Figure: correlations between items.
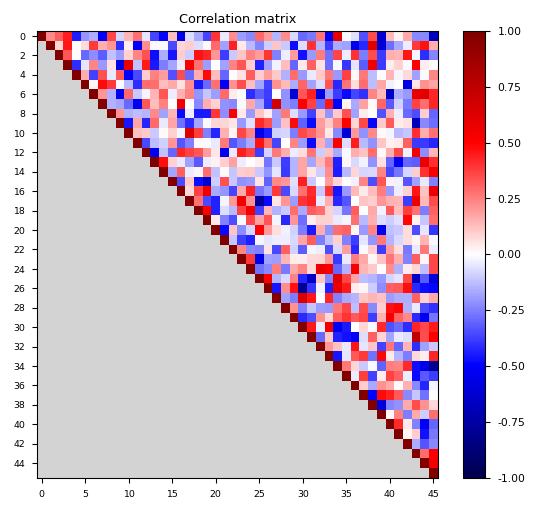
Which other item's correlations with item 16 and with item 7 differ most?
18
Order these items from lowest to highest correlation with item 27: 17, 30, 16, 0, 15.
0, 17, 15, 16, 30
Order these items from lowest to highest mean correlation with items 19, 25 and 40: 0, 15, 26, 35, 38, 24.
15, 38, 0, 24, 35, 26
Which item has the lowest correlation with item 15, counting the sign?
19
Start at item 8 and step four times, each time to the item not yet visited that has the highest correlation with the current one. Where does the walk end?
3
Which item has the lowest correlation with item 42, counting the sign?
5
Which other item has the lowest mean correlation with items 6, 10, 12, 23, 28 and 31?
25
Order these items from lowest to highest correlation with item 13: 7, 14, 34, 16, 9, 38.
34, 38, 16, 7, 9, 14
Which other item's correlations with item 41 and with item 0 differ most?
39
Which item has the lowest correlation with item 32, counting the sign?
6
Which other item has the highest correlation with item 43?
31
